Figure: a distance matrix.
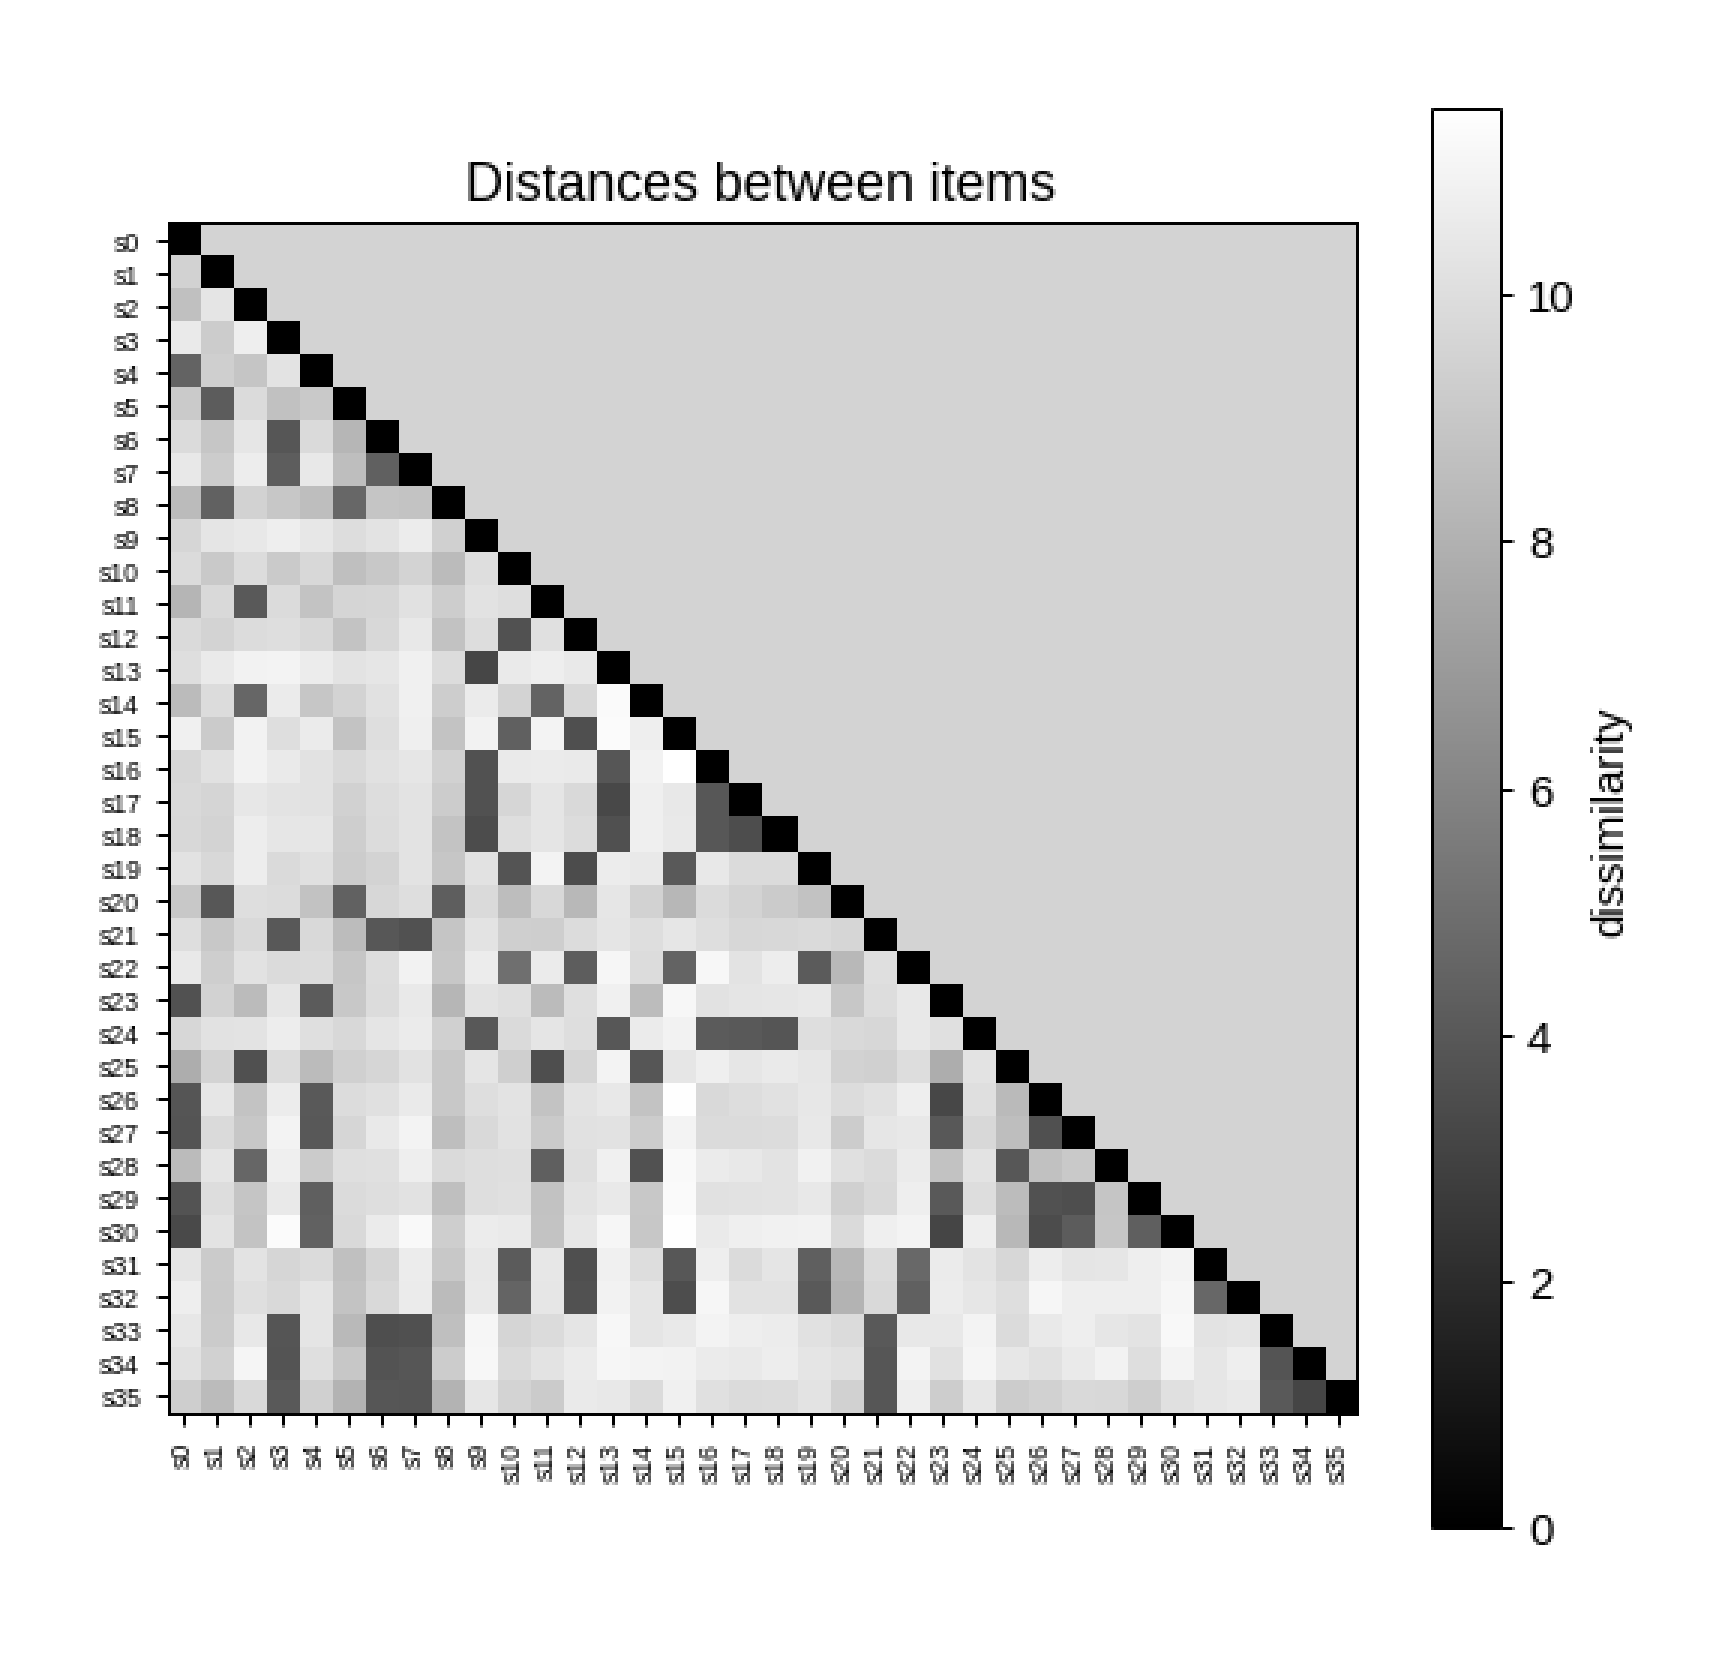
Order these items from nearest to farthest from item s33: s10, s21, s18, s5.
s21, s5, s10, s18
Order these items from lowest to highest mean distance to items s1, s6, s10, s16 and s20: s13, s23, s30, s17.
s17, s13, s23, s30
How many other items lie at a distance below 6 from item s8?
3
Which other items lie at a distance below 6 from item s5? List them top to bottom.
s1, s8, s20
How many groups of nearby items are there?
6
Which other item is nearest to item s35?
s34
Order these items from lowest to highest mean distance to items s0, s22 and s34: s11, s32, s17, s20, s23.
s23, s32, s20, s11, s17
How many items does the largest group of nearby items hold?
7
